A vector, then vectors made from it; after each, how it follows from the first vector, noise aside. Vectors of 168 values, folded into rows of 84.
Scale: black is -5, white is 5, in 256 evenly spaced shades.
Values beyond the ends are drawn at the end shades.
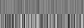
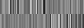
wrapped around, negated.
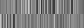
wrapped around, negated.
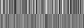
reversed.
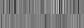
reversed, partly zeroed.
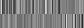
wrapped around, negated.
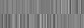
wrapped around, negated, shrunk.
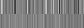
reversed, partly zeroed.
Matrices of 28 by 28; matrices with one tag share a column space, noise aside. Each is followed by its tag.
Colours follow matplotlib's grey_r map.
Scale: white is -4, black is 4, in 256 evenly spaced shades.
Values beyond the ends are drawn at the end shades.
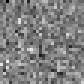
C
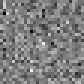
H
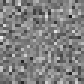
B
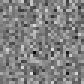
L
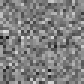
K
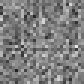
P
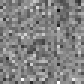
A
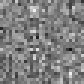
C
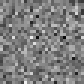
B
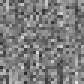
P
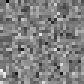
C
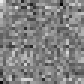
A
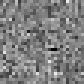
C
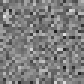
B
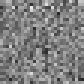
A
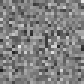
K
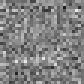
L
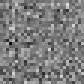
H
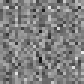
L
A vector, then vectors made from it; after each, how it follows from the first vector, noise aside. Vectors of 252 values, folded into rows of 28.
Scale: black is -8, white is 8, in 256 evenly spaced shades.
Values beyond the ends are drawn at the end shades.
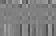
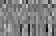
scaled up.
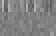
reversed, negated, partly zeroed.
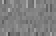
reversed, negated, partly zeroed.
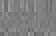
reversed, negated, shrunk.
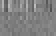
reversed, negated, partly zeroed.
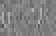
wrapped around, negated, partly zeroed.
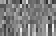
negated, scaled up.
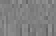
shrunk.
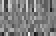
reversed, negated, scaled up.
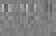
reversed, negated, partly zeroed.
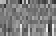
negated, scaled up.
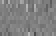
reversed, negated, partly zeroed.
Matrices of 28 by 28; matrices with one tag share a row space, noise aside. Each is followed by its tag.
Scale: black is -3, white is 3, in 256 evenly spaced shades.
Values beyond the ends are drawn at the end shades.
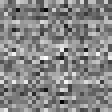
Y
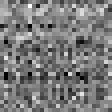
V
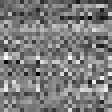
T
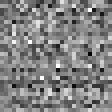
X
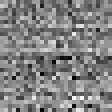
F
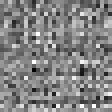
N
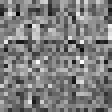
V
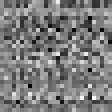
X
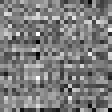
T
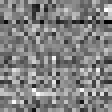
N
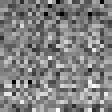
X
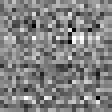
F
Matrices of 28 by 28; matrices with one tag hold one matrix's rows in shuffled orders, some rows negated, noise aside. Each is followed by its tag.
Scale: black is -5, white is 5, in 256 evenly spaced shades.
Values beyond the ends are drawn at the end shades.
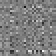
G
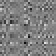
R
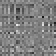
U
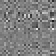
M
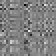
R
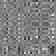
M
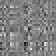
R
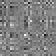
R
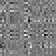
R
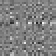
G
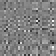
M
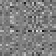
G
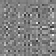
M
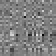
G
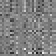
G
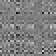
U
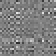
U
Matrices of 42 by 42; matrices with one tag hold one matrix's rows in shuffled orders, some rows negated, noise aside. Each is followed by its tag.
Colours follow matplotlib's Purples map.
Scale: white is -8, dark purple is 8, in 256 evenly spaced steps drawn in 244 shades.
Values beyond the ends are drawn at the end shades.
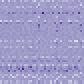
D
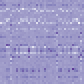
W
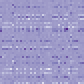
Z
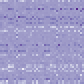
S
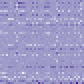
S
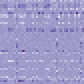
S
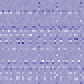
D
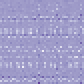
D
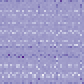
D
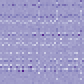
D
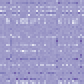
W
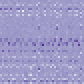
D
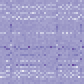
W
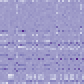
S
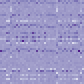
W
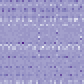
D
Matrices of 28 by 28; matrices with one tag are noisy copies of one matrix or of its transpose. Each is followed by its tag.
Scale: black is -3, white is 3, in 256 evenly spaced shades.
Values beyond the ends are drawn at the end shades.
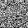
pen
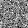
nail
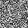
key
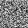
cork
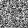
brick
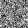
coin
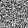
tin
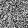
brick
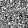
brick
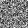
nail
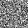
cork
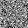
cork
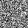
tin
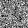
coin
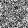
coin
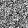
key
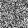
coin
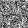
coin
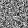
nail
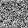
tin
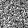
brick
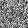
brick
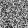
cork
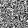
pen
